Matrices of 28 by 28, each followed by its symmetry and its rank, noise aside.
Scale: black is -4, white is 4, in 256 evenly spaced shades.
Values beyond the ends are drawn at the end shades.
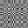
symmetric, rank one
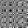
symmetric, rank two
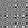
antisymmetric, rank two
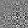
antisymmetric, rank two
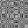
symmetric, rank three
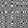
symmetric, rank two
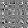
no symmetry, rank three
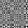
antisymmetric, rank two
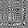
antisymmetric, rank two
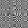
antisymmetric, rank two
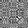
symmetric, rank three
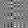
no symmetry, rank one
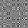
antisymmetric, rank two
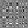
antisymmetric, rank two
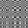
no symmetry, rank one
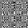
no symmetry, rank three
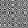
no symmetry, rank two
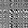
antisymmetric, rank two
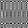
no symmetry, rank one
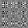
antisymmetric, rank two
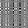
no symmetry, rank one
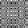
no symmetry, rank two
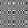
no symmetry, rank one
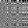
no symmetry, rank one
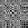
symmetric, rank three
